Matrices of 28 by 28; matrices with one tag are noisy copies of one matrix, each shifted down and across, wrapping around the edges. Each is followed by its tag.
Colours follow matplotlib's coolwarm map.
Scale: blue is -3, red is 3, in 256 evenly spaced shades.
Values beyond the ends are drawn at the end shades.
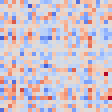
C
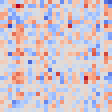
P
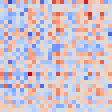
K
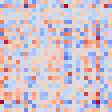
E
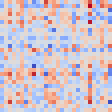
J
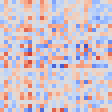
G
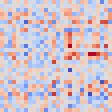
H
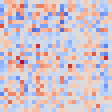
E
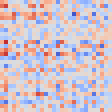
H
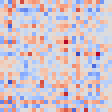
G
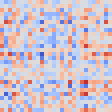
H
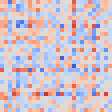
J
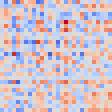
K
